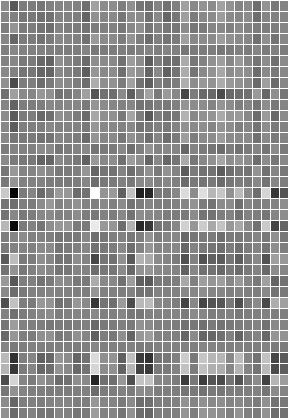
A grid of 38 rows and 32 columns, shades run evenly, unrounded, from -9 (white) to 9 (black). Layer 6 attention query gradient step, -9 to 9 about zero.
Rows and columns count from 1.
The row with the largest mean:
35
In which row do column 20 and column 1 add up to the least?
18
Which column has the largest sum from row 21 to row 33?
2
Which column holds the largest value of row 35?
11
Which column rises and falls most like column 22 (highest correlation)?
6
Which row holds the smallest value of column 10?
9
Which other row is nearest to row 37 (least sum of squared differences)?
27
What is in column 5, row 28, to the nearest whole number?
-2
